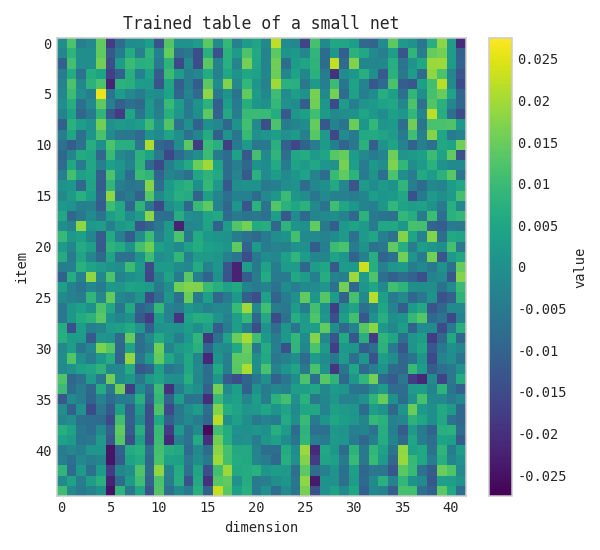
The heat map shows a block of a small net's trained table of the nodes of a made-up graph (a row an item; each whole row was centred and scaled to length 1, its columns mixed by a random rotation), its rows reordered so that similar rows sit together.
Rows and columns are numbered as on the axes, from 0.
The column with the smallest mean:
5
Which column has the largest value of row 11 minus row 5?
29
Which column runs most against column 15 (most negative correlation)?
10
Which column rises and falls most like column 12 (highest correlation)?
35
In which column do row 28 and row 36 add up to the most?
32
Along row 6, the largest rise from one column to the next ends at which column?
26
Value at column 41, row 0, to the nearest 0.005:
-0.02
